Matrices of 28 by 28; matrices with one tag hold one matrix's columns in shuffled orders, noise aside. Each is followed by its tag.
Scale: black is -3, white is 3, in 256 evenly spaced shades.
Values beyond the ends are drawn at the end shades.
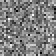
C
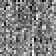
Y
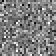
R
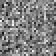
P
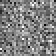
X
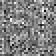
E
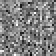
P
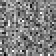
P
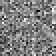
E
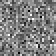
C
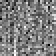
Y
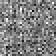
E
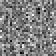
C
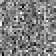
P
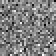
R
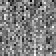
Y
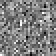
P
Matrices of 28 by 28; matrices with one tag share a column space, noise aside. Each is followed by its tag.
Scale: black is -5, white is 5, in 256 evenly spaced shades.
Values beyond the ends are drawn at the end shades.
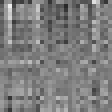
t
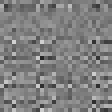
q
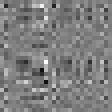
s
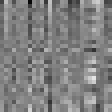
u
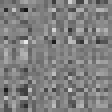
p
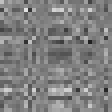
p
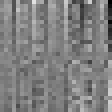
t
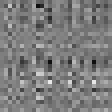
s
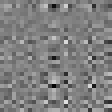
q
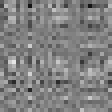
s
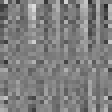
t
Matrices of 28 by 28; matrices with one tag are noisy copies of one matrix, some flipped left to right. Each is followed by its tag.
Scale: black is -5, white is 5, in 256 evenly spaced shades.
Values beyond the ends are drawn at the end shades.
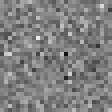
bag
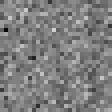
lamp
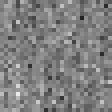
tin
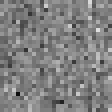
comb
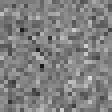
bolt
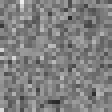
comb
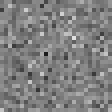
bag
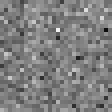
lamp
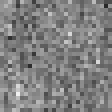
tin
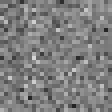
lamp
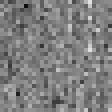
comb
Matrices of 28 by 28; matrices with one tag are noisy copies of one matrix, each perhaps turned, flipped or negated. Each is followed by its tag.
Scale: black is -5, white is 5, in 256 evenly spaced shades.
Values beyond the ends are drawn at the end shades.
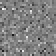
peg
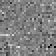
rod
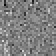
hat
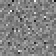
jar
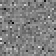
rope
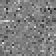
rod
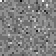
jar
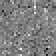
rod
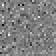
peg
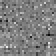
rod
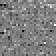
hat
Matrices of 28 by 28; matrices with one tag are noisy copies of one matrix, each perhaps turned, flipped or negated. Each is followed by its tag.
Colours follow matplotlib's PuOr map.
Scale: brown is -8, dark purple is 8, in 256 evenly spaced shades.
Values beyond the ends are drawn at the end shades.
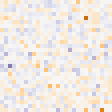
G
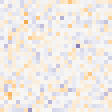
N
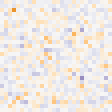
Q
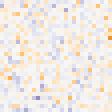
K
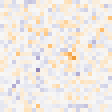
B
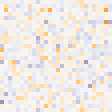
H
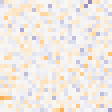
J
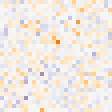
B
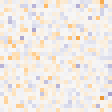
Q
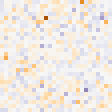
N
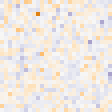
K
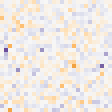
G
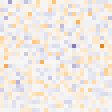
G
